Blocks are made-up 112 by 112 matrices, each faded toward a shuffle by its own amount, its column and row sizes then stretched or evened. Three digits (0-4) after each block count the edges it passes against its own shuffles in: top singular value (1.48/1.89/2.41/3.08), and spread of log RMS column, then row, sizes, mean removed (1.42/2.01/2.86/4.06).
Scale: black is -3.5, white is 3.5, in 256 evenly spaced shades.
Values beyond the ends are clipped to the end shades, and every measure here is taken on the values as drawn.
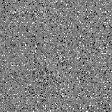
2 1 1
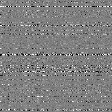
3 1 4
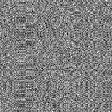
3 0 0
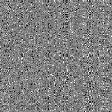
3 2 0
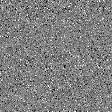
0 1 1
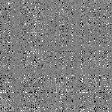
0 3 3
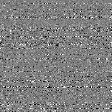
1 1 4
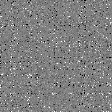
0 2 2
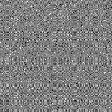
4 0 2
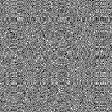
4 1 1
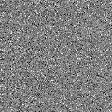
2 1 0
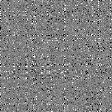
2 3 3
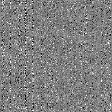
2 3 0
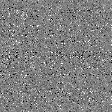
0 1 2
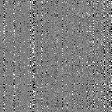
3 4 2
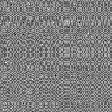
4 1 1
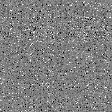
1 1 2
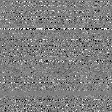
2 1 4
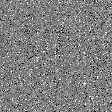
0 1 1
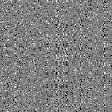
3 2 0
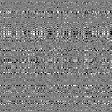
4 2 4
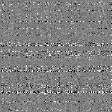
2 2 4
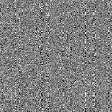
3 3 0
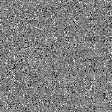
1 2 0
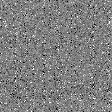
0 2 0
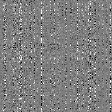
2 4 1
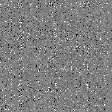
0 3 1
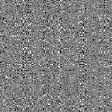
3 3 2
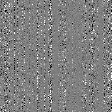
1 4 0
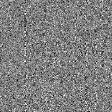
1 2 1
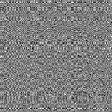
4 1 3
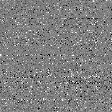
1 1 3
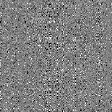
2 3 1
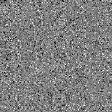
2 2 1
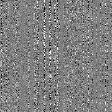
1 4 0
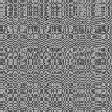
4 3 0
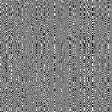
4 4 0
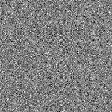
3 0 0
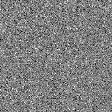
1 1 0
